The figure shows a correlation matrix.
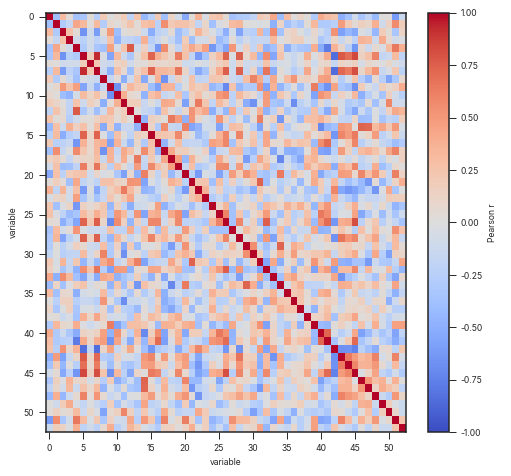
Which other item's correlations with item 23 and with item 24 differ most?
4
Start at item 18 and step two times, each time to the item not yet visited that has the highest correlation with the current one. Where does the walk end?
31
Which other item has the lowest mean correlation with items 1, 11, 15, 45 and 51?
33
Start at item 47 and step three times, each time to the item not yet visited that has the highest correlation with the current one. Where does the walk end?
20
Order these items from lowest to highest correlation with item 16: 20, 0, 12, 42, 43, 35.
12, 42, 20, 43, 0, 35
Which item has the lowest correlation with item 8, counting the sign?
17
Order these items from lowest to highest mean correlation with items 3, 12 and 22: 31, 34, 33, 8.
8, 34, 33, 31
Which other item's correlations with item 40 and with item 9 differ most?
41
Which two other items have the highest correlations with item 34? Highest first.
29, 20
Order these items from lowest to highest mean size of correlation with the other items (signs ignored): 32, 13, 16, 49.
49, 13, 16, 32
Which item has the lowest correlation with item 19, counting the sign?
42
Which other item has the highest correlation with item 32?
26
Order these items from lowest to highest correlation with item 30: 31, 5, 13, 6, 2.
2, 6, 13, 31, 5
